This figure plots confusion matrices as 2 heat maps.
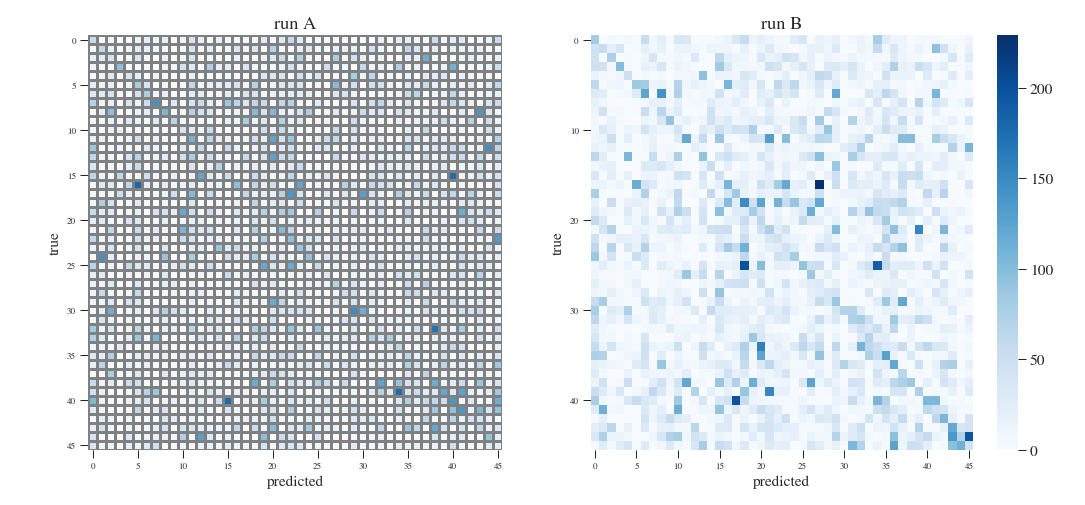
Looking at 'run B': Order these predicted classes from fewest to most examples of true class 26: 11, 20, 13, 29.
29, 20, 13, 11
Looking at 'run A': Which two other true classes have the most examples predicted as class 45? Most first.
22, 40
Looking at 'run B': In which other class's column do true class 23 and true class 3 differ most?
18
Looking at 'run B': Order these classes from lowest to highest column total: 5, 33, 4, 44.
44, 5, 4, 33
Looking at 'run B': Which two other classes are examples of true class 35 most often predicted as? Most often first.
20, 27
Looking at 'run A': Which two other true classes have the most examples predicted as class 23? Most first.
16, 2
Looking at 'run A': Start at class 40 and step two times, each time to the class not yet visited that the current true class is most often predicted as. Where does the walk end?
12
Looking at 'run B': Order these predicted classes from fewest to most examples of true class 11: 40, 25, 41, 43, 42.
40, 25, 43, 42, 41
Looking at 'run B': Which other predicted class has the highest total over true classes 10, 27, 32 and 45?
36
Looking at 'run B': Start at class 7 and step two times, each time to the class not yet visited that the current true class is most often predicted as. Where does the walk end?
21
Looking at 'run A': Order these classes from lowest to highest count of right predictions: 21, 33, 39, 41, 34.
34, 33, 21, 39, 41
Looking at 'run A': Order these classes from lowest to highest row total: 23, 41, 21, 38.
23, 21, 41, 38
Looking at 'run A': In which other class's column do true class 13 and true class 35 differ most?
20
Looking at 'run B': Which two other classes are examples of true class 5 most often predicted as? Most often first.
16, 6
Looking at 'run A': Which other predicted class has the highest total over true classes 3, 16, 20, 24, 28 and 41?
5
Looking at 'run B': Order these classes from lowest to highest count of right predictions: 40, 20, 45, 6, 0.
45, 20, 0, 40, 6
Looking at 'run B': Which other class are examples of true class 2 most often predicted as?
15
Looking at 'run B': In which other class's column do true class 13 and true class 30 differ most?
27
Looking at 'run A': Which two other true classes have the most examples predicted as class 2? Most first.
30, 8
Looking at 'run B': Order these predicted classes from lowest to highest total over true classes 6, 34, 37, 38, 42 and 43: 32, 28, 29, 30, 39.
30, 28, 39, 32, 29
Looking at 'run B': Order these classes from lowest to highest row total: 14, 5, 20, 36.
14, 20, 5, 36
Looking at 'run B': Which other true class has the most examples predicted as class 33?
19
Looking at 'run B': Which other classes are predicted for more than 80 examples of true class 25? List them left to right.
18, 20, 34
